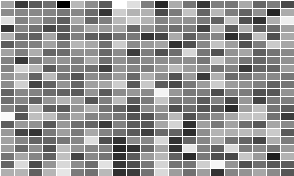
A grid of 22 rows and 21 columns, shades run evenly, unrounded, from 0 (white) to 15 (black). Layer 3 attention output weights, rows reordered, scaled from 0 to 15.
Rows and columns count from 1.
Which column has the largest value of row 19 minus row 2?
9
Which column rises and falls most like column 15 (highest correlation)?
5
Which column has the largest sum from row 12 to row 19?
10
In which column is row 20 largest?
20
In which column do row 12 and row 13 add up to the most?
19
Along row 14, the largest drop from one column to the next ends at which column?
18
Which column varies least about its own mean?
6
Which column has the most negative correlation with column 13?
7
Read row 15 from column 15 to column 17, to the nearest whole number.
8 7 5
